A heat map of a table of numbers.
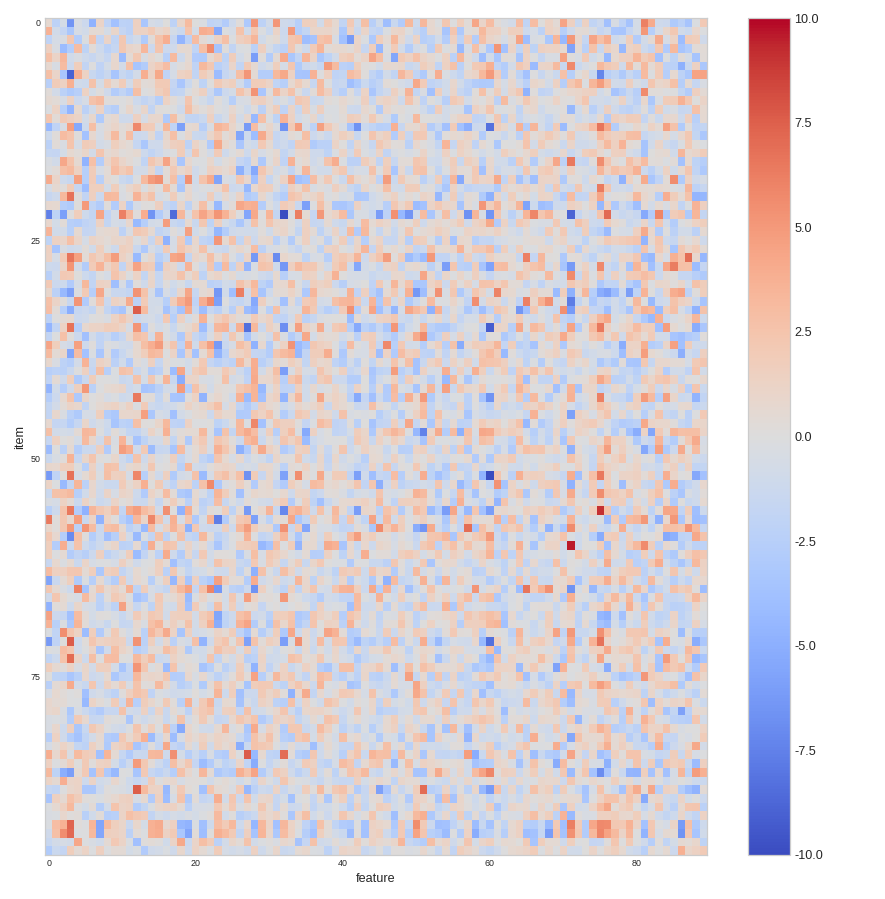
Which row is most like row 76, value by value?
7
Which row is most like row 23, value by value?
61
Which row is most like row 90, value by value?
72
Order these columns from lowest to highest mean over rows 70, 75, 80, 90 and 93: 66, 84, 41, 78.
41, 66, 78, 84
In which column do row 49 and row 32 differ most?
23
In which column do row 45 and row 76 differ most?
71
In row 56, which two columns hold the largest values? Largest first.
75, 3
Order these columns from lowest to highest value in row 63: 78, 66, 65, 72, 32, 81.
81, 66, 72, 65, 78, 32
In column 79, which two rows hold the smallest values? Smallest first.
31, 86
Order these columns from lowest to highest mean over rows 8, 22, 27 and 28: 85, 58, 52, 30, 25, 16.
52, 25, 16, 58, 30, 85
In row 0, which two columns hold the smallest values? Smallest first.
3, 6
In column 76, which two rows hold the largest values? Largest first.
22, 92
